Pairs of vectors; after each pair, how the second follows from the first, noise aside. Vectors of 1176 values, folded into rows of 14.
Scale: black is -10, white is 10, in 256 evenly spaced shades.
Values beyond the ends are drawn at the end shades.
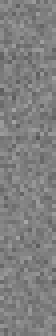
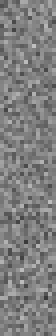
wrapped around, scaled up.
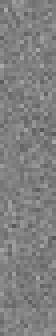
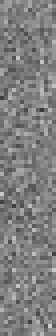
reversed, scaled up.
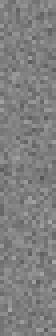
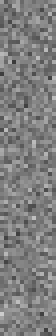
wrapped around, negated, scaled up.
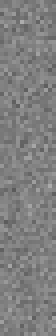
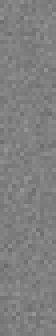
reversed, shrunk.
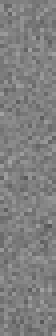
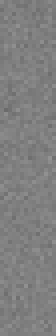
reversed, shrunk.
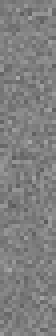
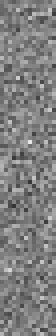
scaled up.
